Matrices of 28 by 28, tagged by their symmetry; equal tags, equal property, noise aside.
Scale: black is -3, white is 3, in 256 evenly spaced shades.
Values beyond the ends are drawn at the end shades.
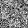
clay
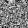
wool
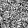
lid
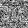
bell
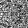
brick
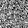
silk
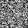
brick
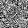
lid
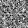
bell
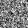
silk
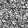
bell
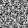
bell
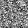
wool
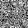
silk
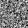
clay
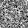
clay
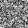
wool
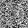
brick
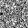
brick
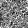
lid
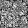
clay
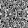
brick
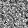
clay
